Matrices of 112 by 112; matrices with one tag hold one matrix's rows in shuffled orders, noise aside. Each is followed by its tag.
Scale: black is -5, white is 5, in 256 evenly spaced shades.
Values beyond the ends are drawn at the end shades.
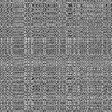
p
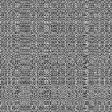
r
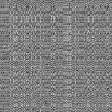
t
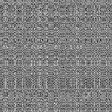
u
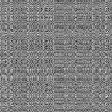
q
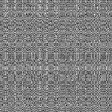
u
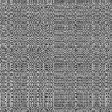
q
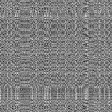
r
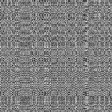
r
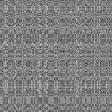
u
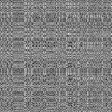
p
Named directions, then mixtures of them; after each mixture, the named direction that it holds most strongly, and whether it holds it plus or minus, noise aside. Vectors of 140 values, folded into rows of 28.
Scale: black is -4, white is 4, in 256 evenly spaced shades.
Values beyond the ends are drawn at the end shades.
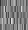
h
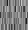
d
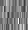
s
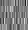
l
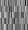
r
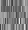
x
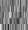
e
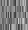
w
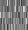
d, minus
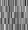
r, plus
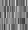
w, minus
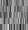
e, minus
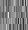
s, minus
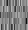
d, plus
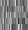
w, minus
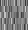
r, plus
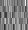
r, minus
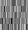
h, minus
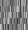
e, plus
